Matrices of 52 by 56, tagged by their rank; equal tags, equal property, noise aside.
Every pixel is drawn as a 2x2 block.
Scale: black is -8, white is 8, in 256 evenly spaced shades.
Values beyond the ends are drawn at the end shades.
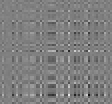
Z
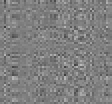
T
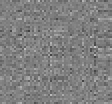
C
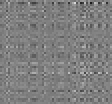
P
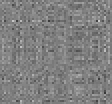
C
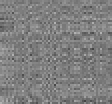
T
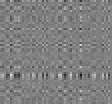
Z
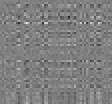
P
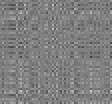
P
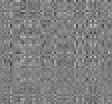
T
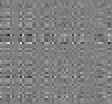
P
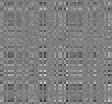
Z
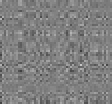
T
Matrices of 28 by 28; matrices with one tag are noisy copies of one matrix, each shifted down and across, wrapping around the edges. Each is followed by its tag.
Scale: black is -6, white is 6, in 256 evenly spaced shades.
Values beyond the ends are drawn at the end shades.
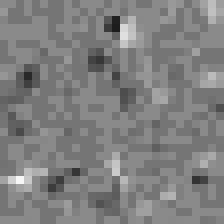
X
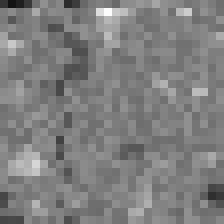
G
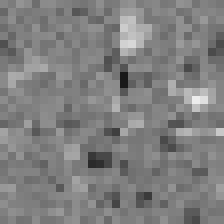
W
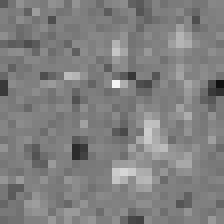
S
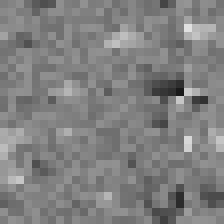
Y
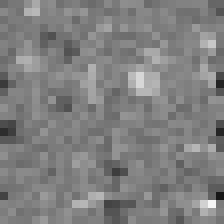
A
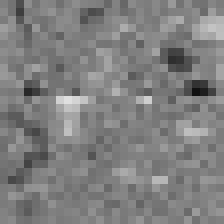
G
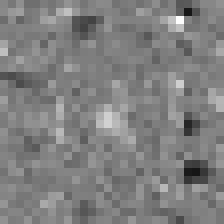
A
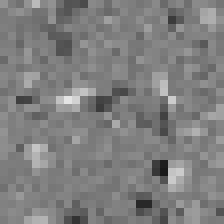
X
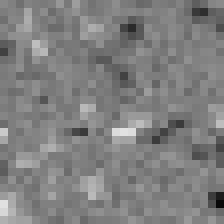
X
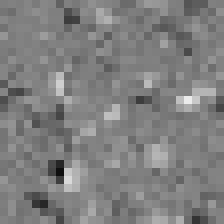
X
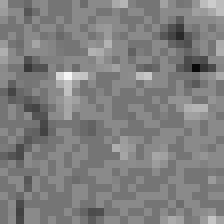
G
